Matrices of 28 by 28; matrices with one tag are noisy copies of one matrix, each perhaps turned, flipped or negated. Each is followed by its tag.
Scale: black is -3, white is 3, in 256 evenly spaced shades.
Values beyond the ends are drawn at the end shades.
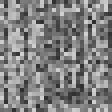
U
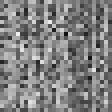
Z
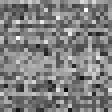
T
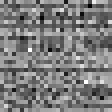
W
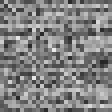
W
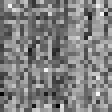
U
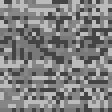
T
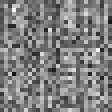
W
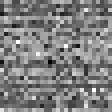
T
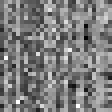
Z
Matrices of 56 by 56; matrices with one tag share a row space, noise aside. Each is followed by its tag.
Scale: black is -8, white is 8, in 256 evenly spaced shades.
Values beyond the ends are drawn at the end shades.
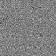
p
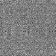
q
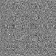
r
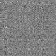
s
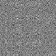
r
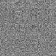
r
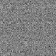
q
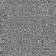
s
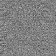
s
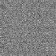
s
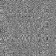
s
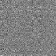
p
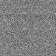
q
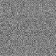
q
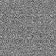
p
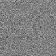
p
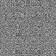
r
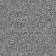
q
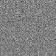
r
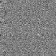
s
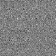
q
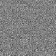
q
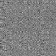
s
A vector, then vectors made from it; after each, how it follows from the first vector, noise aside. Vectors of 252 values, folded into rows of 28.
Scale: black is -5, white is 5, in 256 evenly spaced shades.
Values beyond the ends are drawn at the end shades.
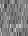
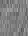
reversed, shrunk.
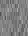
reversed, shrunk.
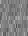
wrapped around, shrunk.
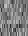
negated.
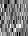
scaled up.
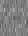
wrapped around, shrunk.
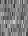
wrapped around.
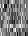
scaled up.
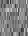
reversed.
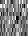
wrapped around, scaled up.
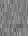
negated, shrunk.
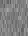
reversed, shrunk.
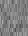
negated, shrunk.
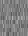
wrapped around, shrunk.
